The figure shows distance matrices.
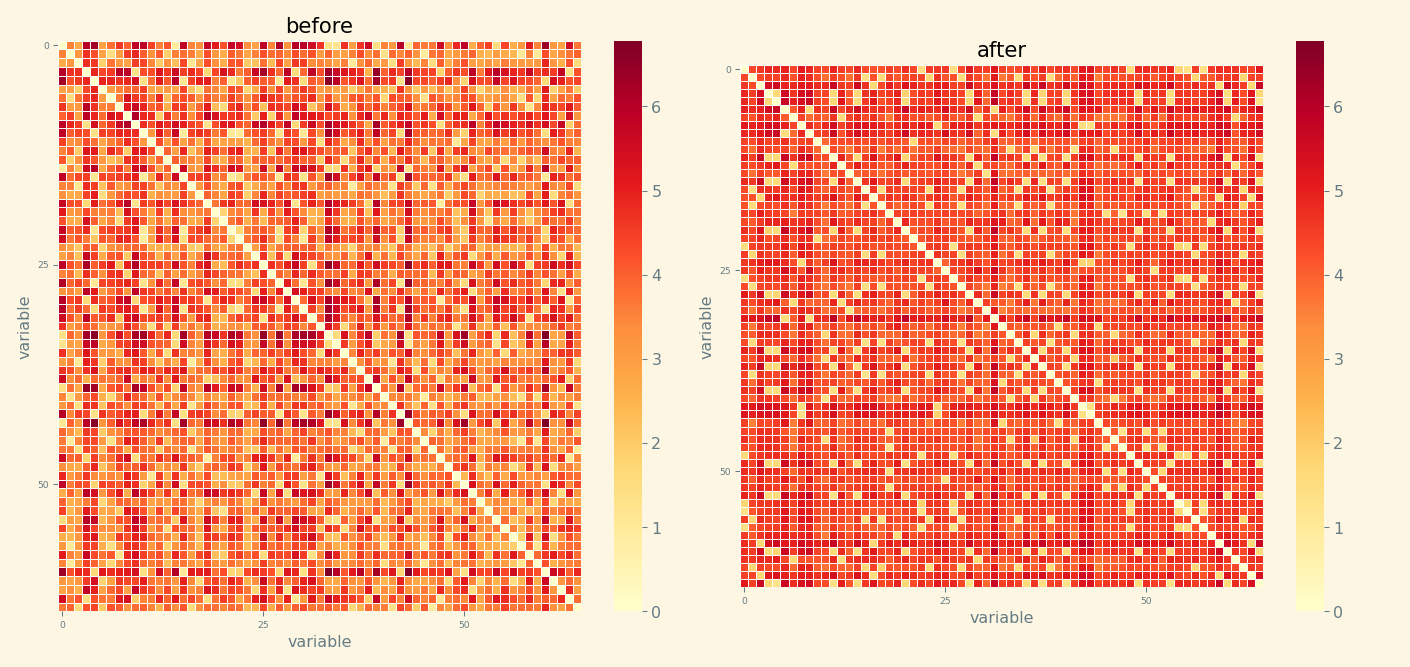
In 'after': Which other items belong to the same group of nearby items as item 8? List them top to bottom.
5, 31
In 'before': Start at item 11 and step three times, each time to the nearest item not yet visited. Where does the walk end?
35
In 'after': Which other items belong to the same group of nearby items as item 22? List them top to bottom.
0, 26, 48, 54, 55, 57
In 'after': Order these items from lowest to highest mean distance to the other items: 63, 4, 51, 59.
4, 51, 63, 59
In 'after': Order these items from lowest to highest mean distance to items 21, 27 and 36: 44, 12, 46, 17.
17, 46, 44, 12
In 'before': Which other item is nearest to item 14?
0
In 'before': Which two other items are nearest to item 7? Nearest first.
58, 20
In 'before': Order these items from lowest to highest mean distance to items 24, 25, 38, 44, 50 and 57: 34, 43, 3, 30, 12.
30, 12, 34, 3, 43
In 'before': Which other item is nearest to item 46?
64
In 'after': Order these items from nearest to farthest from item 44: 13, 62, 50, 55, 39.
39, 62, 13, 55, 50
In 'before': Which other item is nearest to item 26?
8
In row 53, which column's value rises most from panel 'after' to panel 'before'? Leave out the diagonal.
3
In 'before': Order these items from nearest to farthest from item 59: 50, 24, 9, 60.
24, 50, 60, 9
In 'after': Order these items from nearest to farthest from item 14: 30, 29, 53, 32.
53, 30, 32, 29
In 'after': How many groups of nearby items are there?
14
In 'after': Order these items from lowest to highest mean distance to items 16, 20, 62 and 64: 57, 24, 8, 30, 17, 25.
17, 30, 57, 25, 24, 8
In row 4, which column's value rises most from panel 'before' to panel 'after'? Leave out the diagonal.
42
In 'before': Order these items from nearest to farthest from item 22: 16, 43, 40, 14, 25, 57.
40, 57, 16, 25, 14, 43
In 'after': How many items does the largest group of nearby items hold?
13
